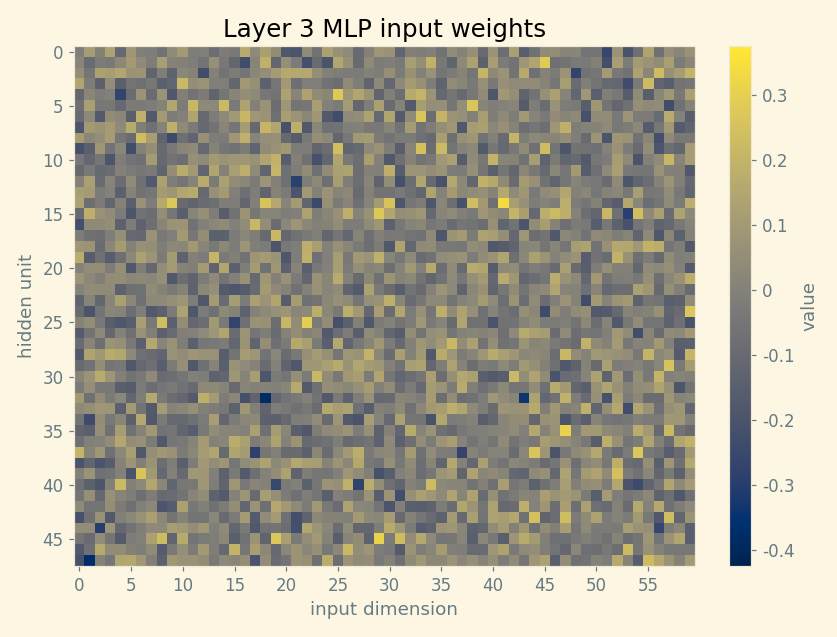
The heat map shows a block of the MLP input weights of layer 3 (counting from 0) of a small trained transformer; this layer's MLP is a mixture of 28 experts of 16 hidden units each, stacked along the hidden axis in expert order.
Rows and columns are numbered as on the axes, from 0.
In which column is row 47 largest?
55
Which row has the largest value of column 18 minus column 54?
10
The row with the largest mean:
28
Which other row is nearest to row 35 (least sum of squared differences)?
43
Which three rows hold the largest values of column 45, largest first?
1, 9, 15
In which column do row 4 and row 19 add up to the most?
25
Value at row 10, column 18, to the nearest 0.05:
0.15
